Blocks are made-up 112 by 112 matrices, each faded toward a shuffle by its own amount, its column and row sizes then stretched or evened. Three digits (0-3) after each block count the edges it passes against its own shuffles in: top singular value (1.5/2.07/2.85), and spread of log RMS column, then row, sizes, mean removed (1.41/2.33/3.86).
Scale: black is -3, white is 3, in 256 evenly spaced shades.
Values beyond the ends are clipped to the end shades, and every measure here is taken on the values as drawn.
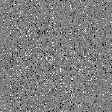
0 2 1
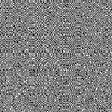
3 1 1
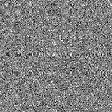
2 0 1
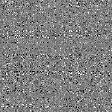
1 2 2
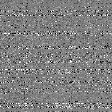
0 1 3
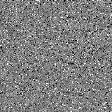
1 0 1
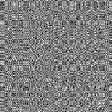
3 1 0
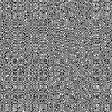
3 1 0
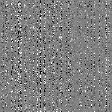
1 3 1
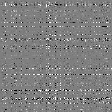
2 2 3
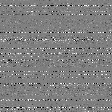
1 0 3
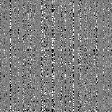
2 3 1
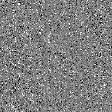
0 2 0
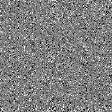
0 2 1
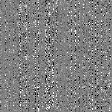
1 3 1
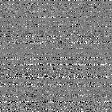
1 1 3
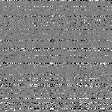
2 1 3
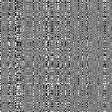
3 3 2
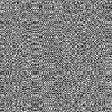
3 0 1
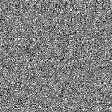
1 0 1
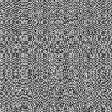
3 1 0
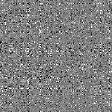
2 2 2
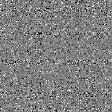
1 1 2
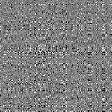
3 2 2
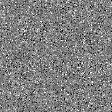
0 1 1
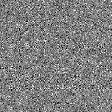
2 1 1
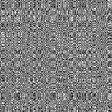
3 2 0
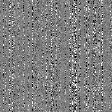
0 3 0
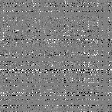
1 2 3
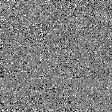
0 1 2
